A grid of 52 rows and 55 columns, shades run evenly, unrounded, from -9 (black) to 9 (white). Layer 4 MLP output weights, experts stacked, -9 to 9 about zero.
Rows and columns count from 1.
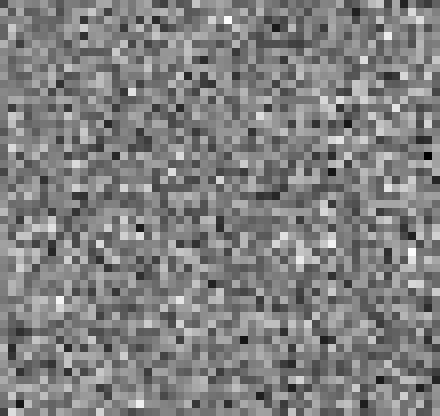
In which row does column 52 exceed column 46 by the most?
2
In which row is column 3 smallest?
51
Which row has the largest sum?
13
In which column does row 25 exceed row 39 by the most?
54
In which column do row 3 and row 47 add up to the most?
27
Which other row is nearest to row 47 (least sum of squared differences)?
35
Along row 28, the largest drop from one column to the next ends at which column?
28
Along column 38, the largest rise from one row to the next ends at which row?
48
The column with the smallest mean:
36
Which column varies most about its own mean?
42
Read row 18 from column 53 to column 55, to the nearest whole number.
-6 -6 1
